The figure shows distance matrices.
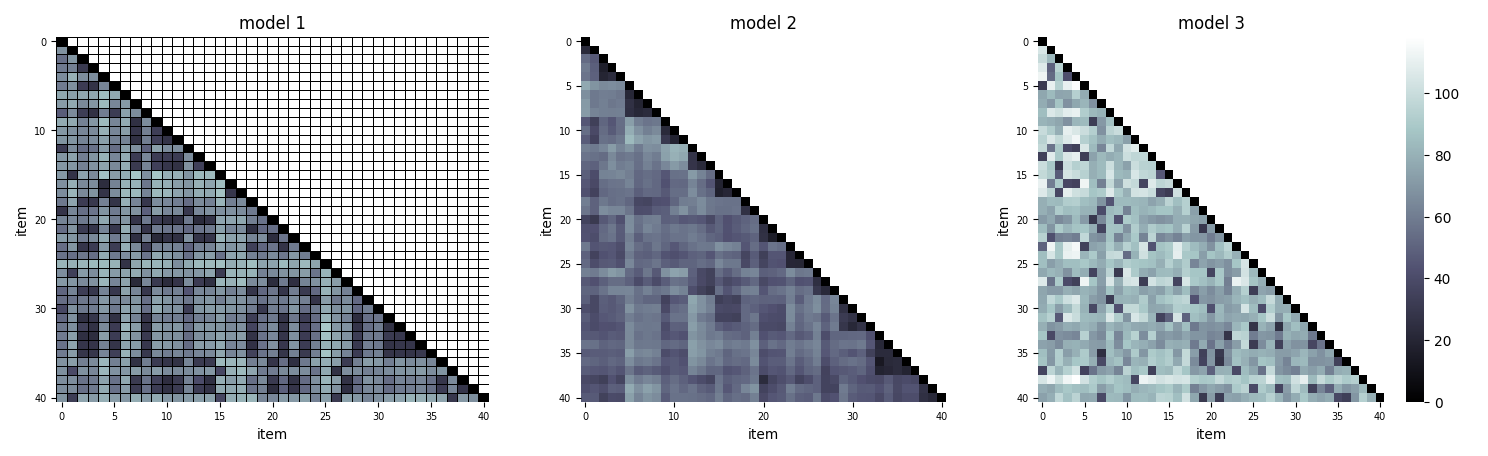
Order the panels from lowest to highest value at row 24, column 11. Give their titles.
model 2, model 1, model 3
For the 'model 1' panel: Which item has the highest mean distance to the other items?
25
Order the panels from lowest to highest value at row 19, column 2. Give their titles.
model 1, model 2, model 3
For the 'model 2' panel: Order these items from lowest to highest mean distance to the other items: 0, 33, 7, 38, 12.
38, 33, 0, 7, 12
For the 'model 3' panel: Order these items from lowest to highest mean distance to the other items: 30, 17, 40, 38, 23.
40, 30, 23, 17, 38
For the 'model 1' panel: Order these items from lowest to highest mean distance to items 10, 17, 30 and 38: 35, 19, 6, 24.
19, 35, 24, 6
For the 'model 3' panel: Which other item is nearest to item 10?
24
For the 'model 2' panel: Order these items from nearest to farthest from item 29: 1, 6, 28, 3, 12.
1, 3, 6, 28, 12
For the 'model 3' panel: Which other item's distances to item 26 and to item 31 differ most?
9
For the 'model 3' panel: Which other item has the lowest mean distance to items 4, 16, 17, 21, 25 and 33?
22
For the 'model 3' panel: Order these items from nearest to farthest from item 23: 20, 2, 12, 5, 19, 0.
5, 0, 20, 19, 2, 12
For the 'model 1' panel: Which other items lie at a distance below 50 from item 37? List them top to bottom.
1, 15, 26, 40
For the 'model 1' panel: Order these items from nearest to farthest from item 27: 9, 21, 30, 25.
9, 21, 30, 25
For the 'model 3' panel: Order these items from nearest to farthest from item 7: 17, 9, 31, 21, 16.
21, 16, 9, 31, 17
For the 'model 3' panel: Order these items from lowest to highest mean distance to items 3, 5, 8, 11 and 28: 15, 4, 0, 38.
0, 38, 4, 15
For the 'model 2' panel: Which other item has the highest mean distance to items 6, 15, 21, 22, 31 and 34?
12
